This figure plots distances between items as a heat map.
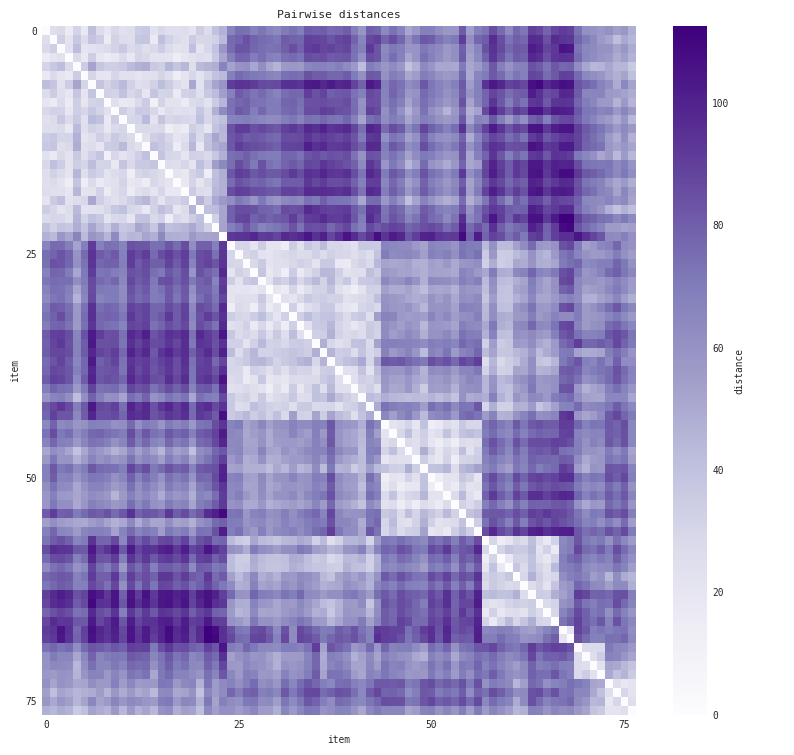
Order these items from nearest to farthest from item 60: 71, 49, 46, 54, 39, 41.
41, 39, 49, 71, 46, 54
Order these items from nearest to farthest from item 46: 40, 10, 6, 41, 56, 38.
56, 41, 40, 38, 10, 6
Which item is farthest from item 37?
6
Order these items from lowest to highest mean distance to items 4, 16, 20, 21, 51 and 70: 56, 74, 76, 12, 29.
12, 76, 74, 56, 29
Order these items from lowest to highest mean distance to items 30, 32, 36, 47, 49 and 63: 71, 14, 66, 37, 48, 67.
48, 37, 71, 66, 67, 14
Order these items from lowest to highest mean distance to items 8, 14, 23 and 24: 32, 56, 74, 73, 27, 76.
76, 74, 73, 27, 32, 56
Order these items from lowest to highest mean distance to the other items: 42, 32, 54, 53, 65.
53, 32, 42, 65, 54
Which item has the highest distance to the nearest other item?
23
